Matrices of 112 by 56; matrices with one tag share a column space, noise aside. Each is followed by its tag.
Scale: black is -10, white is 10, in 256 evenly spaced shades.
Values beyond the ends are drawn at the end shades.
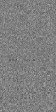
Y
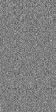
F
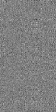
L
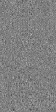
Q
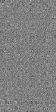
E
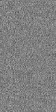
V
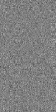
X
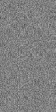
V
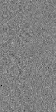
X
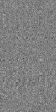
Y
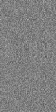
L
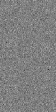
L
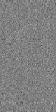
E
